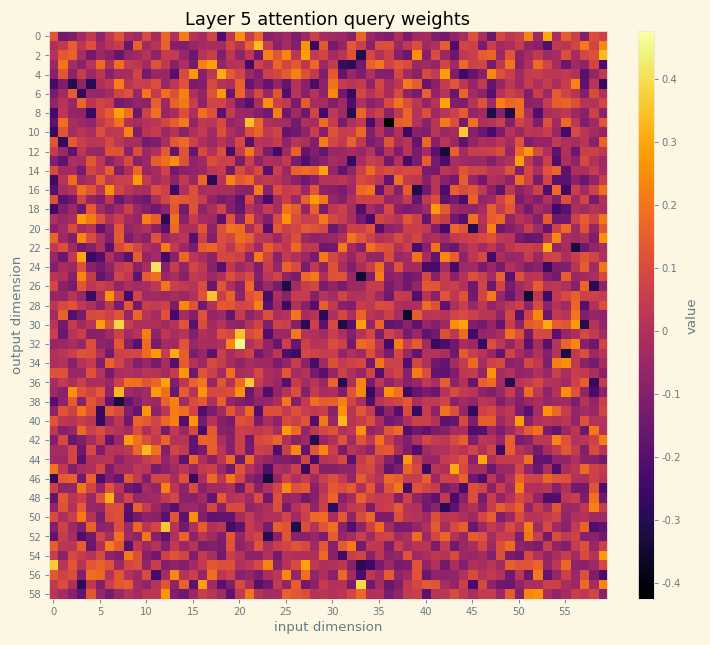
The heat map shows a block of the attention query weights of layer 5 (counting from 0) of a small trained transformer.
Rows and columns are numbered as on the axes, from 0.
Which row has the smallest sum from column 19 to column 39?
13
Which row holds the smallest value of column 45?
20
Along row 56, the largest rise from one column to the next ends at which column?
52
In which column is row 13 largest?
50
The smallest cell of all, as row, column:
9, 36
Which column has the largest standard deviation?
33
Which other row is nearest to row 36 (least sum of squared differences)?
26
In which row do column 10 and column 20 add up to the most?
32
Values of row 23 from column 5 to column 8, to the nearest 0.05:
-0.2 0 -0.1 -0.2
